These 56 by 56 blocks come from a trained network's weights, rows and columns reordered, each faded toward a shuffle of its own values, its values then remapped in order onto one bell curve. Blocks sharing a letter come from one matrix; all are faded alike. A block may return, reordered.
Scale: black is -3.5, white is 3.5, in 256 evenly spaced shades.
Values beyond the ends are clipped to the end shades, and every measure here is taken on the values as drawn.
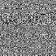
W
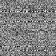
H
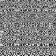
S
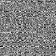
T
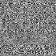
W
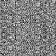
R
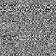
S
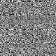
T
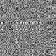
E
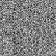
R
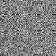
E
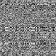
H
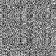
R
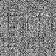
R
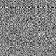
E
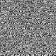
W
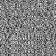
R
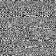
W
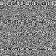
T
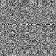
E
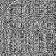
R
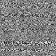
W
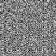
R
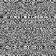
T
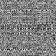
H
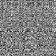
H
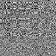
S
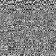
S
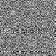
E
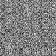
R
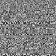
W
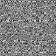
S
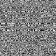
S
